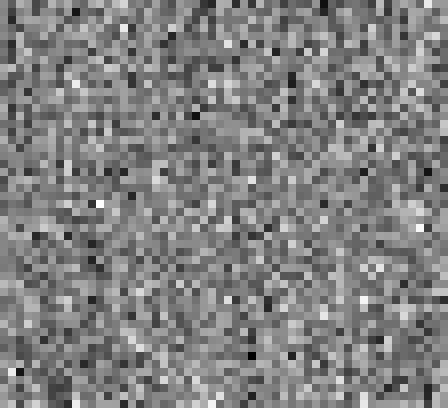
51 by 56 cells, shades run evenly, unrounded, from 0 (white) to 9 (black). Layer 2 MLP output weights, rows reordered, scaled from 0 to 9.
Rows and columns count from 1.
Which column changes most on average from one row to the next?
32
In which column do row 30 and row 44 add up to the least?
18
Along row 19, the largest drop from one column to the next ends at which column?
48
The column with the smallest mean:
29
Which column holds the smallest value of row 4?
16
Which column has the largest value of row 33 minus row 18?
12
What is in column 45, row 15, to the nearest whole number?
7
